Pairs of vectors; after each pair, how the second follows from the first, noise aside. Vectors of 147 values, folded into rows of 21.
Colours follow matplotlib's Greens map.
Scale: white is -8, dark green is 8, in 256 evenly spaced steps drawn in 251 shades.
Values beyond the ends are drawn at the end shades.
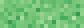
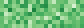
reversed, negated, scaled up.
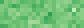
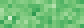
reversed.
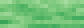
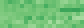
wrapped around, partly zeroed.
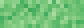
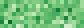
wrapped around, negated, scaled up.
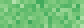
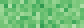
wrapped around, negated.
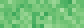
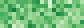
reversed, negated, scaled up.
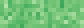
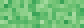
sign-scrambled.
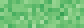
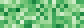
reversed, negated, scaled up.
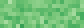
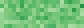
wrapped around, negated.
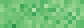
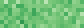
wrapped around, negated.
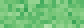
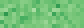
wrapped around, partly zeroed.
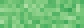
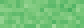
shrunk.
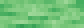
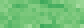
wrapped around, partly zeroed.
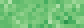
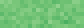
shrunk.
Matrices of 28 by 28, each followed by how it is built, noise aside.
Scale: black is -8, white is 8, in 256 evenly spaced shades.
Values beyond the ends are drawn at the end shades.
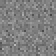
repeating columns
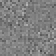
block diagonal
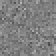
block diagonal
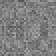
blocks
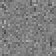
uneven columns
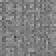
blocks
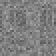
blocks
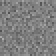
repeating columns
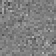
block diagonal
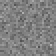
repeating columns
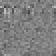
low rank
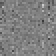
uneven columns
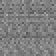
repeating columns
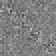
block diagonal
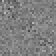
block diagonal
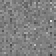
uneven columns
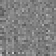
low rank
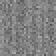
blocks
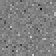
sparse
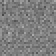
repeating columns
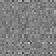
low rank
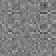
low rank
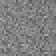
repeating rows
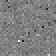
sparse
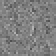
uneven columns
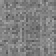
blocks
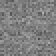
blocks
